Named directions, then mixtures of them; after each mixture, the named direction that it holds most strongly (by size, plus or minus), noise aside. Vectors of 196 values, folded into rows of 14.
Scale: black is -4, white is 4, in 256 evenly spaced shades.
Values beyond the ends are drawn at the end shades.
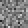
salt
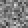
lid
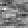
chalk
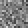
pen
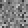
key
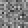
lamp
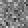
lid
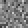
key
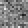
lamp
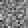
salt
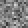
lid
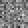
lamp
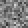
lid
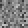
key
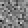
salt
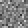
salt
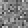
lamp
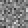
salt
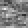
chalk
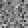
key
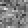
chalk
